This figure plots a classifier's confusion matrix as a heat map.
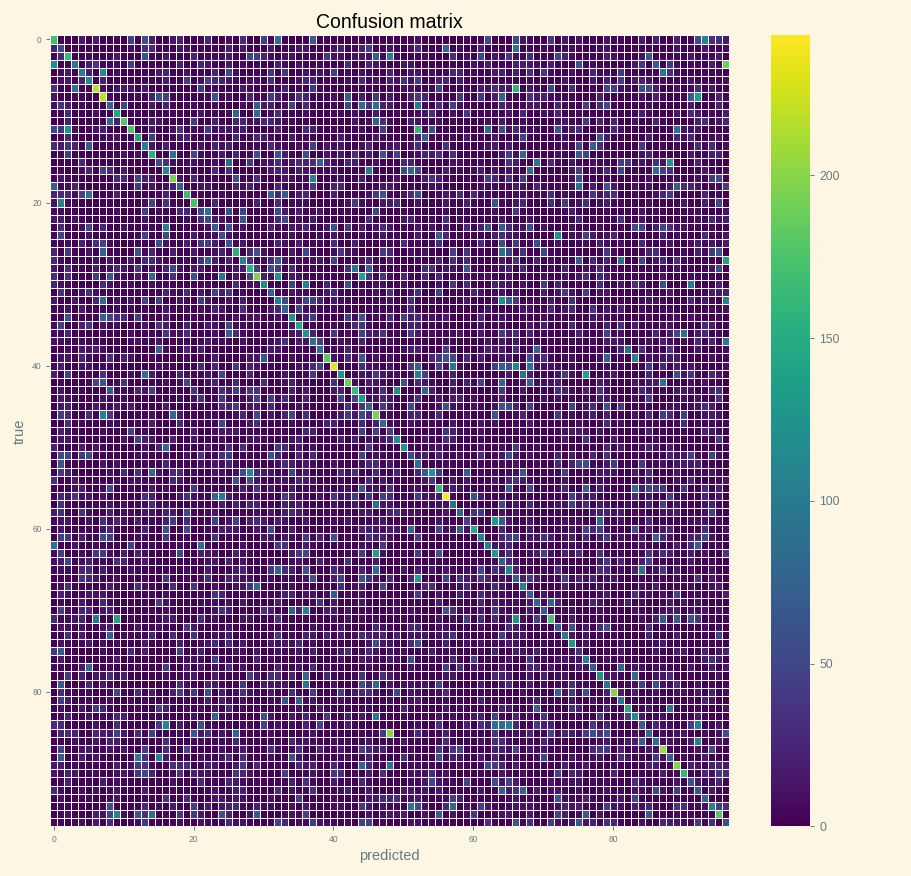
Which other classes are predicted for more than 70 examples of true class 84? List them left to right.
16, 63, 64, 65, 92
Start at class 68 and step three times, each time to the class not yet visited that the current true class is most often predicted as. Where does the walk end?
52
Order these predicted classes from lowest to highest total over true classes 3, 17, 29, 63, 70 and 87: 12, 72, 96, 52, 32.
72, 52, 12, 32, 96
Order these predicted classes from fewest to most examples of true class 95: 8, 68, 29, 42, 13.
42, 68, 13, 8, 29
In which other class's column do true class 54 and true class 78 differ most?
83
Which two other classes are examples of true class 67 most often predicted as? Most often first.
29, 47
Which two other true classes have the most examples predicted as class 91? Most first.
30, 7
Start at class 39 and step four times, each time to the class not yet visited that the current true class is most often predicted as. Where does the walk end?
92
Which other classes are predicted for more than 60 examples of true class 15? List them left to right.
25, 38, 69, 88
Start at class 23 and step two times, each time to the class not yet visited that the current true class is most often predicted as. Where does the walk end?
45
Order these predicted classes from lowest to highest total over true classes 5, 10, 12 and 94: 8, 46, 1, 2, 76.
1, 76, 2, 46, 8
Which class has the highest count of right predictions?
56
